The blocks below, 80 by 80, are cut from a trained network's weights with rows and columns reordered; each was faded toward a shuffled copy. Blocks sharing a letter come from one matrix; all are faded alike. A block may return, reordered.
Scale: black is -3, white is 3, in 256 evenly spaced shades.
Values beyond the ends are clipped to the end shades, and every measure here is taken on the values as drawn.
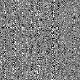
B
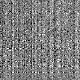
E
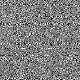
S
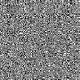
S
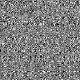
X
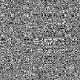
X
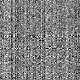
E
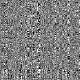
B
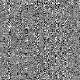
B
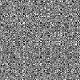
X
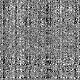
E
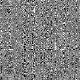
B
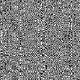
B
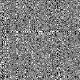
B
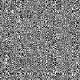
B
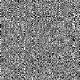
B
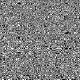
X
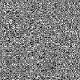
S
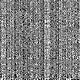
E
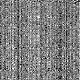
E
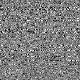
S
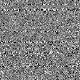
S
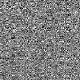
S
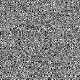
S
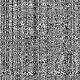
E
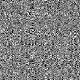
S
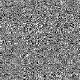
S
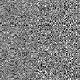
B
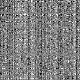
E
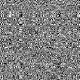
X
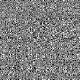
S
